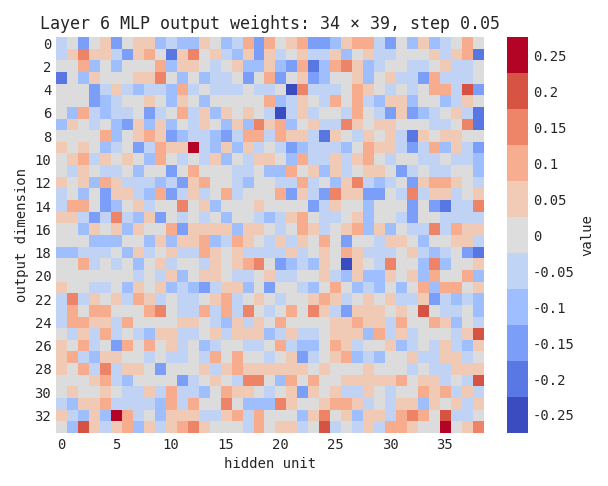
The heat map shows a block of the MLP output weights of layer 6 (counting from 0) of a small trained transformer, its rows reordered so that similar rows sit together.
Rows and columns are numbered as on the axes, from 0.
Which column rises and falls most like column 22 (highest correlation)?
27
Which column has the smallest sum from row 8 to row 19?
32
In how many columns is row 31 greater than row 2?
18
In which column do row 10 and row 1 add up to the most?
2
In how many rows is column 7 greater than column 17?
12
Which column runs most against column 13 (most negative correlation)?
25
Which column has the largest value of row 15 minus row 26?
5
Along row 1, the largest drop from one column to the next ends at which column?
38
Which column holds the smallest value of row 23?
26
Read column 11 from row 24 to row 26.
0.05 -0.05 -0.05
